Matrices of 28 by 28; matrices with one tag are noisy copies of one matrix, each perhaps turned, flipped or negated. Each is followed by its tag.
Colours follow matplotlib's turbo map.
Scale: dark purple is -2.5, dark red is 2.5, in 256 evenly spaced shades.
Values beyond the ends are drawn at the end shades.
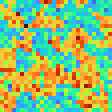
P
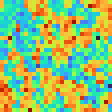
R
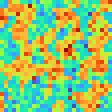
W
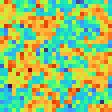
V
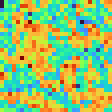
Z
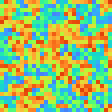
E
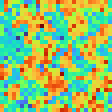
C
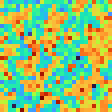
C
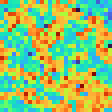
R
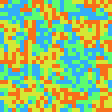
Z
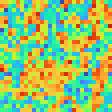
Z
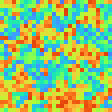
C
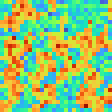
W
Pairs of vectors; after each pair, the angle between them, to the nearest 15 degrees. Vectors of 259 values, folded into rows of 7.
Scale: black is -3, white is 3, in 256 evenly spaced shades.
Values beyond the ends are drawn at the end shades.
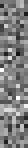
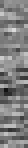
75 degrees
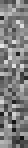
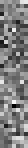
135 degrees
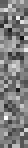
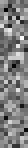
150 degrees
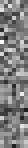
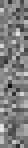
75 degrees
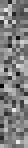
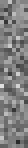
165 degrees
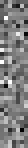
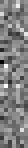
135 degrees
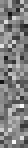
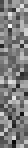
120 degrees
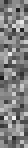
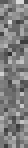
120 degrees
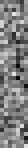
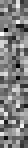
60 degrees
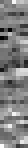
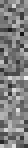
75 degrees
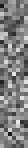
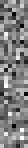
75 degrees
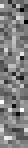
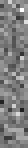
165 degrees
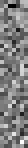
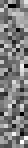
15 degrees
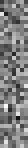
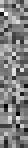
165 degrees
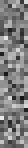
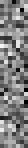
120 degrees
